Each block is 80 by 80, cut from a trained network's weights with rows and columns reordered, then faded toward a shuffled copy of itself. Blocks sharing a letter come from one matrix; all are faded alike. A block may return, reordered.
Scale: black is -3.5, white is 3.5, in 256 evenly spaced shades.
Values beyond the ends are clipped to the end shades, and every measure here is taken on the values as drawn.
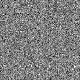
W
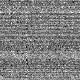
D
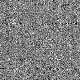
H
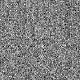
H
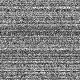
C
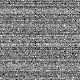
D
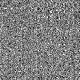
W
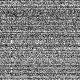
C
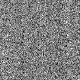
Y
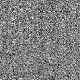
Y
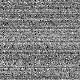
D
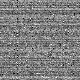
D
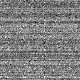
D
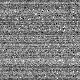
D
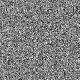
Y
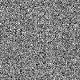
Y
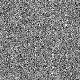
Y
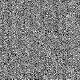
H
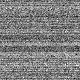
C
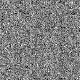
H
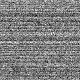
C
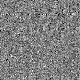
H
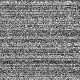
C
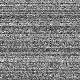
C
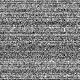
C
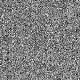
W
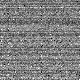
D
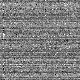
D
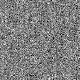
H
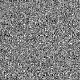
Y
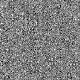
H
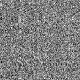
W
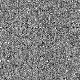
Y
